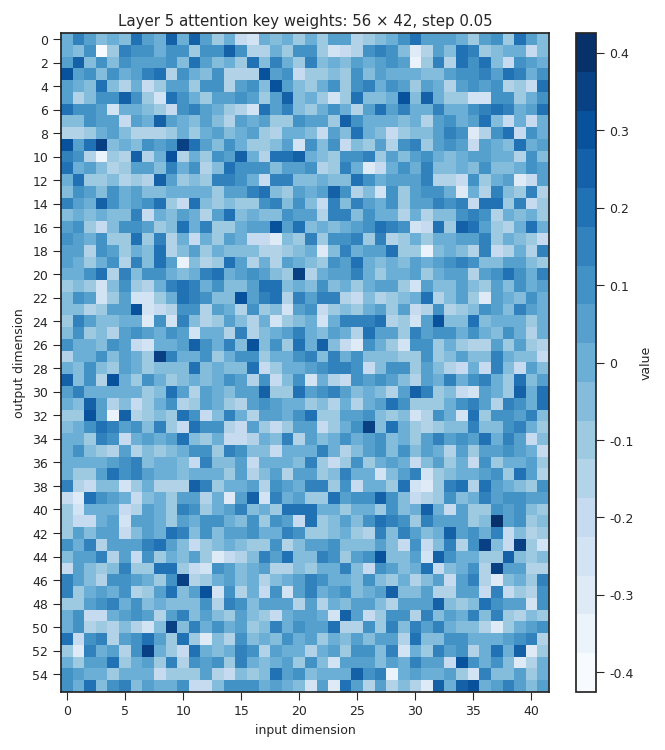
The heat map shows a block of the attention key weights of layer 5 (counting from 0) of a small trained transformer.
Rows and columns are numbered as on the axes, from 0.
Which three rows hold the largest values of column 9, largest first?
50, 10, 0
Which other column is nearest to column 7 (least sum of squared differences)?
33
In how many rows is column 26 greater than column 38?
28
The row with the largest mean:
20
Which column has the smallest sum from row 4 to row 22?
7
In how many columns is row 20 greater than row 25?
24
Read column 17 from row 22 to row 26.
0.15 -0.1 0 -0.05 -0.05
